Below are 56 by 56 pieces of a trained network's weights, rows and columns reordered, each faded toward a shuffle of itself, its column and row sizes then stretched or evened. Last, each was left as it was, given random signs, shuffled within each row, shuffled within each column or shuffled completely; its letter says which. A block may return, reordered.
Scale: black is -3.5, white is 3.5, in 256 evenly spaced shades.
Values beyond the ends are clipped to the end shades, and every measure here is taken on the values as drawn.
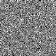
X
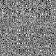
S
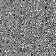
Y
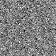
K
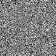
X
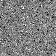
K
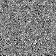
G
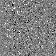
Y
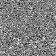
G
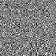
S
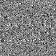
G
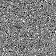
K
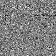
G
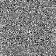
G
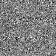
G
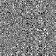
S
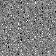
Y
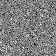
K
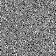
Y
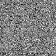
G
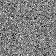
K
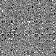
S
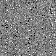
Y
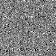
G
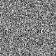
X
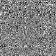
X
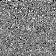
G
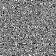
G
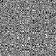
S
